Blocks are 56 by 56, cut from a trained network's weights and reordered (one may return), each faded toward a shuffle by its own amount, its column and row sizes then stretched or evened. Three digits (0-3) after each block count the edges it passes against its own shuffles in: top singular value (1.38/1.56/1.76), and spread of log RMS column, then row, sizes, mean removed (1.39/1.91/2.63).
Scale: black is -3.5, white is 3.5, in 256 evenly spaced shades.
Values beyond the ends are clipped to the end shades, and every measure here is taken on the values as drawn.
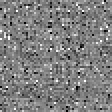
0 1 0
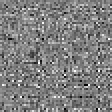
3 1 3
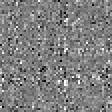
0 2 2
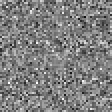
2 0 2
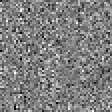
2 2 0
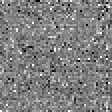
0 0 1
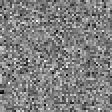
0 0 0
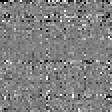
0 2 3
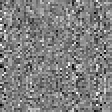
2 3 0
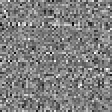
2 0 2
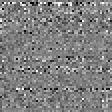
1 1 3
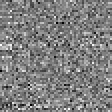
2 0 2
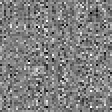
2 3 0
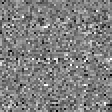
0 0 2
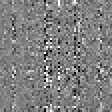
2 3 1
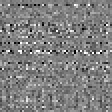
2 1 3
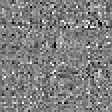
2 2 2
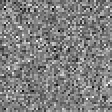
0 0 1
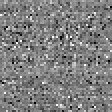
0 0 1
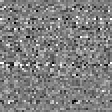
2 0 3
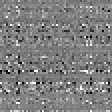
3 2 3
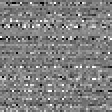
1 0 3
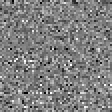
0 0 2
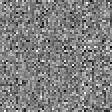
2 2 1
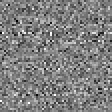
3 0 2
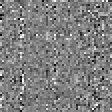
1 3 2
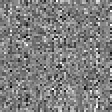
2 3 0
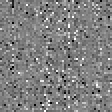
0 2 0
